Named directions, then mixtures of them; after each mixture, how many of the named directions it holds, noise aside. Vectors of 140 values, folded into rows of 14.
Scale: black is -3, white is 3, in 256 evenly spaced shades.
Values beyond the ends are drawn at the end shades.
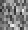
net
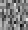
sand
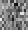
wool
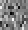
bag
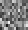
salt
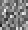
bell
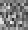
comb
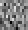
two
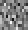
two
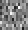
one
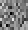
three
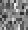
two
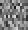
four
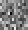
three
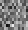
four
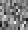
two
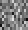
four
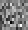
two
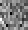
three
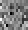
three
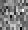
two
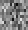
two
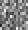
one
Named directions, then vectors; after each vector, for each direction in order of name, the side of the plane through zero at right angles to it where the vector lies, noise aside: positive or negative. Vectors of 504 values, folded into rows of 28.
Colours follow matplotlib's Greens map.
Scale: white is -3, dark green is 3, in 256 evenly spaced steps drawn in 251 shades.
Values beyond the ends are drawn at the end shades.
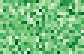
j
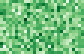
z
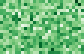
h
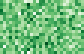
positive, negative, positive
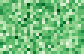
negative, negative, positive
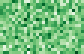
negative, negative, positive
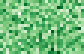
positive, positive, positive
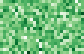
negative, positive, positive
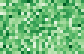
negative, positive, negative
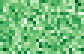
positive, negative, negative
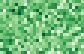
negative, negative, negative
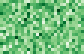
negative, negative, positive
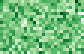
positive, negative, negative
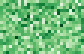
negative, negative, positive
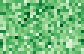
negative, negative, positive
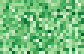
negative, positive, positive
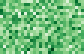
positive, negative, positive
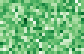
negative, positive, positive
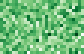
negative, negative, negative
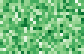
negative, positive, positive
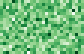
negative, negative, positive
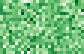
positive, negative, positive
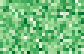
negative, positive, positive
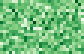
positive, negative, negative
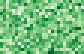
positive, positive, positive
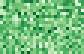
negative, positive, negative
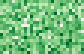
positive, positive, negative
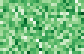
negative, positive, positive
